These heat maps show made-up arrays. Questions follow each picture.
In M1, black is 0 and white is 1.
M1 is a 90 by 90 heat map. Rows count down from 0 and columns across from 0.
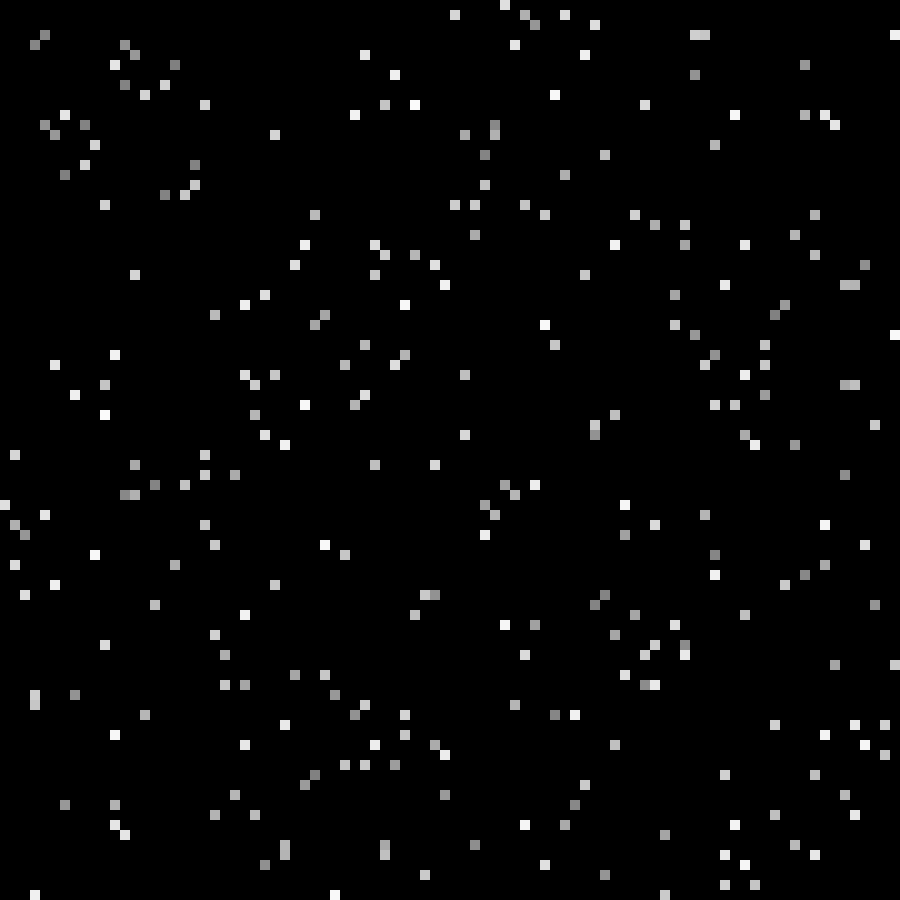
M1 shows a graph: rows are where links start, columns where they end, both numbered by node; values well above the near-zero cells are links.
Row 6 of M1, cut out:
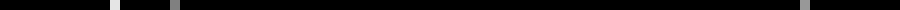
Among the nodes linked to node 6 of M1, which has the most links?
node 11
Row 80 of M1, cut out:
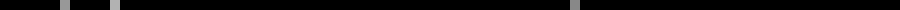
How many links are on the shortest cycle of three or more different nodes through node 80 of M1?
3
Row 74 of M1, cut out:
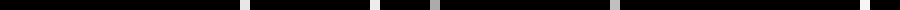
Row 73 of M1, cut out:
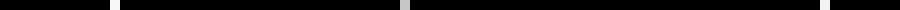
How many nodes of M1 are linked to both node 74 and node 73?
0
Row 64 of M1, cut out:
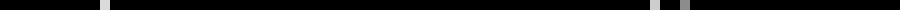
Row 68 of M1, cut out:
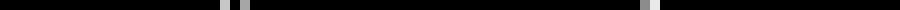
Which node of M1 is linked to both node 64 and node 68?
node 65
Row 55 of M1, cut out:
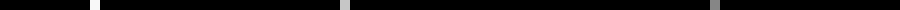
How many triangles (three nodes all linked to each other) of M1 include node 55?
0
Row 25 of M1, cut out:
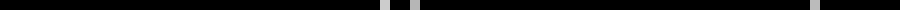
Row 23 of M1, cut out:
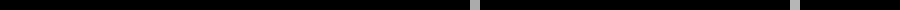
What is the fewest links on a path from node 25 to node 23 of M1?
4
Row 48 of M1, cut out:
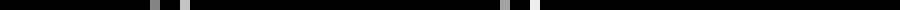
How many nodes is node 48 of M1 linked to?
4
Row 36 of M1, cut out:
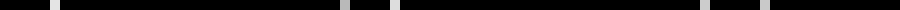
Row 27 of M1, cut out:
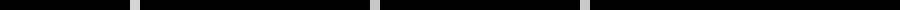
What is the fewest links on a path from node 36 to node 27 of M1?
3
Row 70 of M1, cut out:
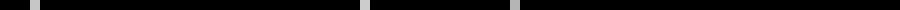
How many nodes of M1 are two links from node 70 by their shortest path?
8
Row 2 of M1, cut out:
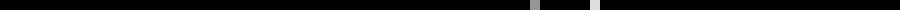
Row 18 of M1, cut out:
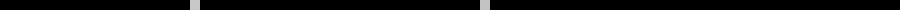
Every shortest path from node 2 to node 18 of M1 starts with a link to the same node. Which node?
node 53
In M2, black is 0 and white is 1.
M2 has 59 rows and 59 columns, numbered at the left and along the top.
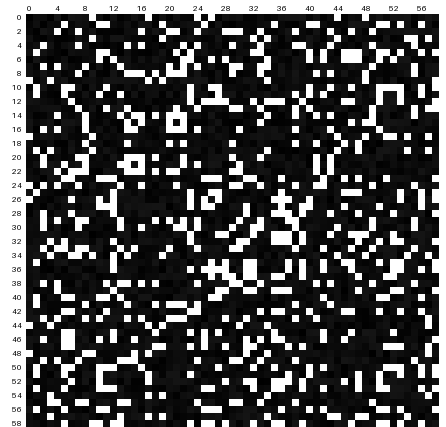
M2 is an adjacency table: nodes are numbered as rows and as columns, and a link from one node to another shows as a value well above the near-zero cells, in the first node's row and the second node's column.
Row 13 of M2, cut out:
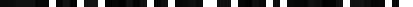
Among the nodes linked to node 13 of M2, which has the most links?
node 58
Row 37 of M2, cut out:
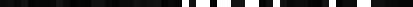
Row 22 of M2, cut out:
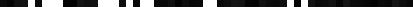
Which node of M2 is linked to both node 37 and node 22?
node 29
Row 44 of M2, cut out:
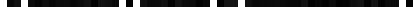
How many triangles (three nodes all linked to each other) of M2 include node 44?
8
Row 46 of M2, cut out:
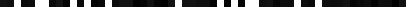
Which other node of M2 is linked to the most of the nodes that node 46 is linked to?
node 23
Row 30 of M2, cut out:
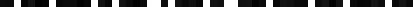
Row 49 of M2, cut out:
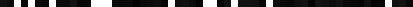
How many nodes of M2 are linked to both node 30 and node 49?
8
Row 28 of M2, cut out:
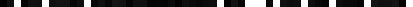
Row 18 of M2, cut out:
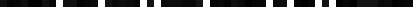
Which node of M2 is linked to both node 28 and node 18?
node 47
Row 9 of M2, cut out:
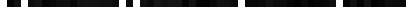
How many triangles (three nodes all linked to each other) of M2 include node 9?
7
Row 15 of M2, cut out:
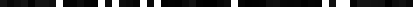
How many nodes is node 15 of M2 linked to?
9
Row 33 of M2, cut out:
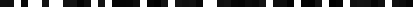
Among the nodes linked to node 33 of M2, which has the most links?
node 5
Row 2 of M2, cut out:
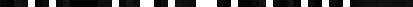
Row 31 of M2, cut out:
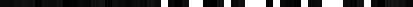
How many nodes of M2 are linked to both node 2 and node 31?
3
